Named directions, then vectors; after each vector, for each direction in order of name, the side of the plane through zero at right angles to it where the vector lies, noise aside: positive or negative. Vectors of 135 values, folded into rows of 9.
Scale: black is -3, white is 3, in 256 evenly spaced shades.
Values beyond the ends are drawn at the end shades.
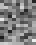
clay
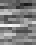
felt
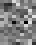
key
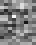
positive, negative, positive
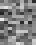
positive, negative, negative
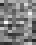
negative, negative, positive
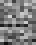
negative, negative, negative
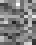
negative, negative, positive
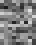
negative, positive, positive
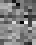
positive, positive, negative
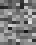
negative, positive, positive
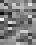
positive, negative, negative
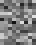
negative, positive, positive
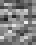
negative, positive, negative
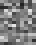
negative, positive, positive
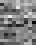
negative, negative, positive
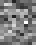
negative, positive, negative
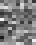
positive, negative, negative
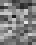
negative, positive, negative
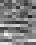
positive, positive, positive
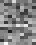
positive, positive, positive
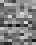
negative, negative, negative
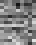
positive, positive, negative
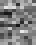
positive, negative, negative
